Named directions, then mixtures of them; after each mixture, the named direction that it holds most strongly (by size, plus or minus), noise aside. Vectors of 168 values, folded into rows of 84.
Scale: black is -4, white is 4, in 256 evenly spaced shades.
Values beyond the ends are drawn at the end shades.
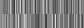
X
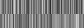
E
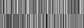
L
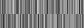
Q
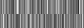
Q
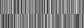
E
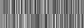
X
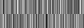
L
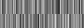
Q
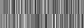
X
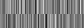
Q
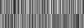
E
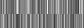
Q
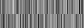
Q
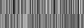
E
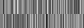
L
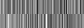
L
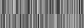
Q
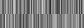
E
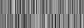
X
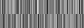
Q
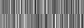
X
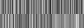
E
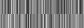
L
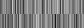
X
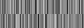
Q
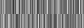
Q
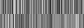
E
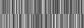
X
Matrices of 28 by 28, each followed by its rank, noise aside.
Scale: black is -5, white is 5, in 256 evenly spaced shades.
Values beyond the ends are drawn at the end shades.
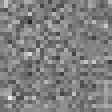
seven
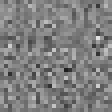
six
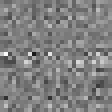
four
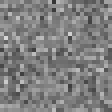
seven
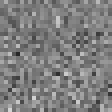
six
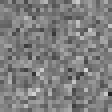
seven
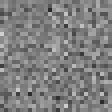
seven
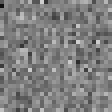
five
